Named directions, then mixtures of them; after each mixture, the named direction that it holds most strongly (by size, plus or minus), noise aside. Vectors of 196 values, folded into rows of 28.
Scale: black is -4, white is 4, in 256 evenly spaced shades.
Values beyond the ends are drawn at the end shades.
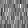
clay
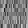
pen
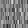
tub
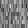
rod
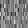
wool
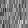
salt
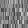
tub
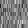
salt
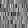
rod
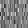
wool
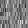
salt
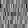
rod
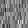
salt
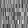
tub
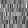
rod
